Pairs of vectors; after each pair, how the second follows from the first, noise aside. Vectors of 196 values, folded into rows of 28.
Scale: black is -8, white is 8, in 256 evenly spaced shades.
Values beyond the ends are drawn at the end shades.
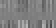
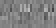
wrapped around.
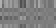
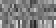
reversed, scaled up.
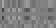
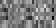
reversed, scaled up.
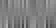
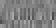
wrapped around.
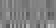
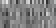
reversed, scaled up.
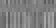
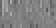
reversed, partly zeroed.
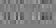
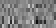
wrapped around, scaled up.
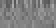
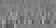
reversed, partly zeroed.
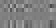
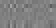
shrunk.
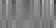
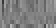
wrapped around.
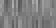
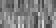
reversed, scaled up.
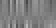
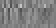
wrapped around.
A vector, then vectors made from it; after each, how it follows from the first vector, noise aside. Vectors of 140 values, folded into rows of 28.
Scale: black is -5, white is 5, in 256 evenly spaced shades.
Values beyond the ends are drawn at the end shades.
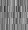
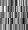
negated, scaled up.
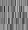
sign-scrambled.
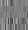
negated, partly zeroed.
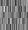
sign-scrambled.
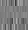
negated, partly zeroed.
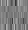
negated, partly zeroed.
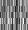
reversed, negated, scaled up.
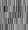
sign-scrambled.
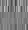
negated, partly zeroed.
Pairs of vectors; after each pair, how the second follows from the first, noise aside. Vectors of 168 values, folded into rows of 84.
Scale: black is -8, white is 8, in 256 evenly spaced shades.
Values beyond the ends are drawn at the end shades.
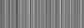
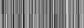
reversed, negated, scaled up.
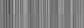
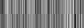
wrapped around, negated, scaled up.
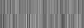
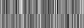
reversed, negated, scaled up.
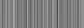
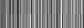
wrapped around, negated, scaled up.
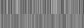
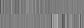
wrapped around, partly zeroed.
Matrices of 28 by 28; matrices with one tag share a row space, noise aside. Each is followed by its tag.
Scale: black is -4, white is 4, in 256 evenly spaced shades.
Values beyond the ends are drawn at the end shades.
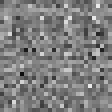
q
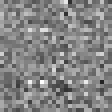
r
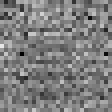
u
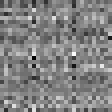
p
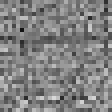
u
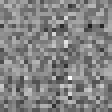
r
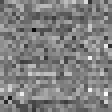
u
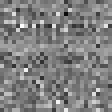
q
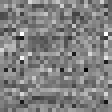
u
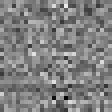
r
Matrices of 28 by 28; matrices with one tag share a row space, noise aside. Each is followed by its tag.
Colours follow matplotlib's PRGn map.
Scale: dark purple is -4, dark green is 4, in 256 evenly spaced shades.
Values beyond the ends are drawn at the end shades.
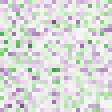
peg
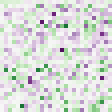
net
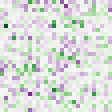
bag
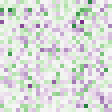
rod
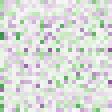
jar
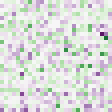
rod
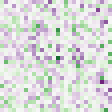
net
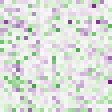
peg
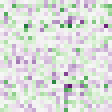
bag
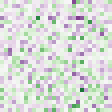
rod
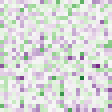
jar
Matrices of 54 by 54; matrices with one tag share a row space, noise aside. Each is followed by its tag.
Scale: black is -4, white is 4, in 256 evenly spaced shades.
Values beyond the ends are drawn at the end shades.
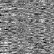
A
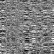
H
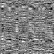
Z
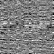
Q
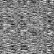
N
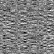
N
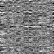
Q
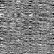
Q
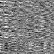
A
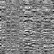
H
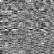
A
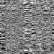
H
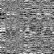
H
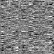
Z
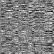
Z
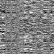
H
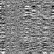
H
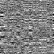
Q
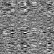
N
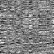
Q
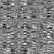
N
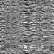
H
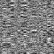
N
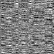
Z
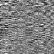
A
